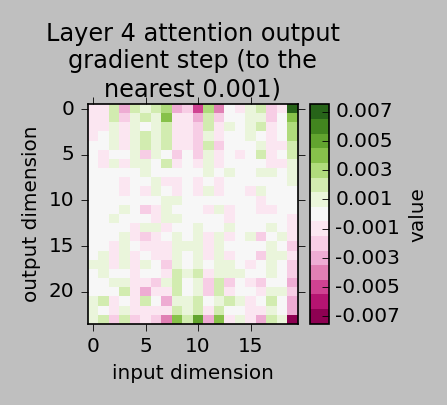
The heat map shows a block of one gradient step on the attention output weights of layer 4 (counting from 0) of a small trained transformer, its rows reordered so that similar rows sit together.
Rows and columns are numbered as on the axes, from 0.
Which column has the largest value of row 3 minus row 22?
19
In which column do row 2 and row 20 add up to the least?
5
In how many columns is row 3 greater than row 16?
10
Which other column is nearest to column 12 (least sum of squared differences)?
8
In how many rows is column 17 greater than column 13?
8
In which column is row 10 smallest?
16
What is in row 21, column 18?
0
